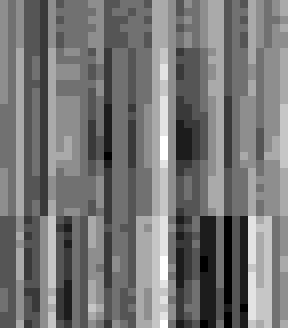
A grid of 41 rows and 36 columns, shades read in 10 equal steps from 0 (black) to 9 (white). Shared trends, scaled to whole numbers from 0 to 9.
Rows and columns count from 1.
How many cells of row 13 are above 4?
16
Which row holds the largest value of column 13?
39
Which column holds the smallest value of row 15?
14
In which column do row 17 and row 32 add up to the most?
21
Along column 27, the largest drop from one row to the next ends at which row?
28
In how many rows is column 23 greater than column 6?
13
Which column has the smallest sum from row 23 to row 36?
29
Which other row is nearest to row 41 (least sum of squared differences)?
34
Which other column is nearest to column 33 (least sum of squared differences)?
18
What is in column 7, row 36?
7
